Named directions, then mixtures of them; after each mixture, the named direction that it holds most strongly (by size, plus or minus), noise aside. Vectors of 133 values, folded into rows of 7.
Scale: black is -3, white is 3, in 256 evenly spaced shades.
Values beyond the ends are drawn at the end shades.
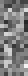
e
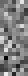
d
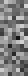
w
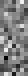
d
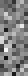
d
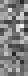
w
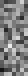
w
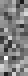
d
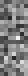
w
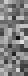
w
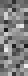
e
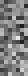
w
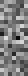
w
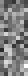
e
